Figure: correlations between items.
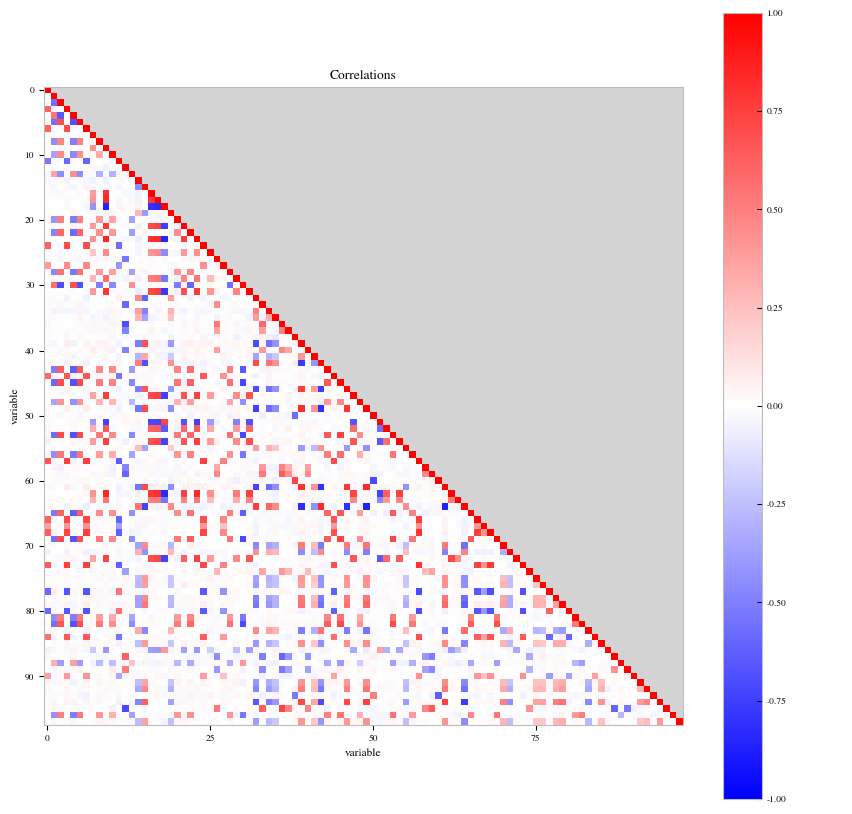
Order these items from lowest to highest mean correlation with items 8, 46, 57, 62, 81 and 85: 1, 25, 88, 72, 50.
1, 88, 50, 25, 72
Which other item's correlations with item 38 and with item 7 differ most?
60
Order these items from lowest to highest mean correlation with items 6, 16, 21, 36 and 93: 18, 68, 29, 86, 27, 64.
18, 86, 64, 27, 68, 29
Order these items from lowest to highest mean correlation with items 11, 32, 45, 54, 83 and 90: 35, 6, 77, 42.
6, 77, 35, 42
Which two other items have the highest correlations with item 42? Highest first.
64, 32
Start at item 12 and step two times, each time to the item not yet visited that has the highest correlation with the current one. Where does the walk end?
89
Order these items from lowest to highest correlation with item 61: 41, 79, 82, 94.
82, 41, 79, 94
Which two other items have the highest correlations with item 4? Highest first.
30, 1
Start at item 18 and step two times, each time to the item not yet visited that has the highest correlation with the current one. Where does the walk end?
86
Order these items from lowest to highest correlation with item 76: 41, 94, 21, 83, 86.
83, 86, 21, 41, 94
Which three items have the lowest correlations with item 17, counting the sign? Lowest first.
18, 51, 86
